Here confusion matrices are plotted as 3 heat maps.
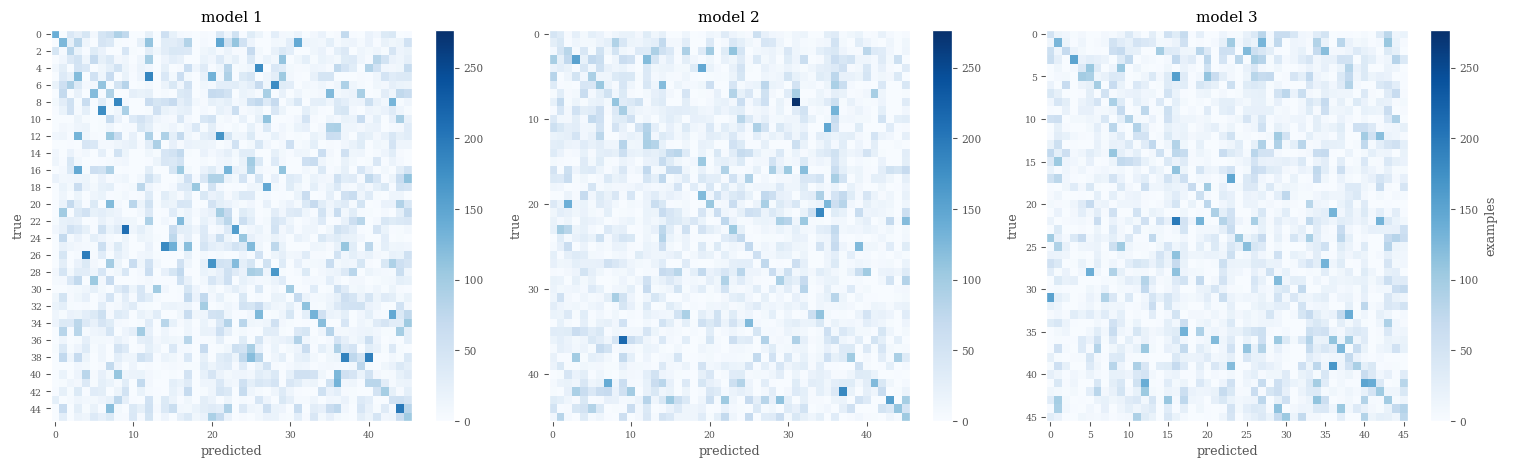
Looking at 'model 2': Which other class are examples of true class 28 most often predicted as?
40
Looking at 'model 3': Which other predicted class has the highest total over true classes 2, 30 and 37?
25
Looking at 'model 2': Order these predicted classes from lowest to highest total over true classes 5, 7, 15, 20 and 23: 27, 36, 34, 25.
25, 34, 27, 36
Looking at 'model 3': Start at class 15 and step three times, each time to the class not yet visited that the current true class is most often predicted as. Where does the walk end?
35
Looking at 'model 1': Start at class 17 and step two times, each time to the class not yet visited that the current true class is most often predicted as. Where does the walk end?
20
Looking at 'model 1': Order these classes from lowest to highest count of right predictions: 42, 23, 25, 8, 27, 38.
27, 38, 42, 25, 23, 8
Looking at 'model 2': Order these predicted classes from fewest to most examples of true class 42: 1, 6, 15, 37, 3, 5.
1, 15, 5, 6, 3, 37
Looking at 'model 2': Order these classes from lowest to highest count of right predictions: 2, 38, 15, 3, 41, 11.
15, 11, 2, 38, 41, 3
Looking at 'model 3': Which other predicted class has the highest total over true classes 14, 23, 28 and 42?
8
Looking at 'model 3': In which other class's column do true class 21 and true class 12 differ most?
36
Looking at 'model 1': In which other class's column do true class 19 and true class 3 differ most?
29
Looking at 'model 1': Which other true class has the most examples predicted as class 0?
2
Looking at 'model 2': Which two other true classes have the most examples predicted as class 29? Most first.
43, 22
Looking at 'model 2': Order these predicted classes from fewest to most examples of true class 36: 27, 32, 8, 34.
34, 32, 8, 27
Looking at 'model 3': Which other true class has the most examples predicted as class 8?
14
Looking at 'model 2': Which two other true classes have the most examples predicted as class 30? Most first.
16, 22
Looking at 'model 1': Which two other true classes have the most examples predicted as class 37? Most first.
38, 25
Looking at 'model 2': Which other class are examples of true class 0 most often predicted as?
26
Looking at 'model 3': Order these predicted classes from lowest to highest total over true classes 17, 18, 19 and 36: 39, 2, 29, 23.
2, 39, 29, 23
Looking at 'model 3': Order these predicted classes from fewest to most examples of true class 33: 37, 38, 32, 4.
4, 32, 37, 38
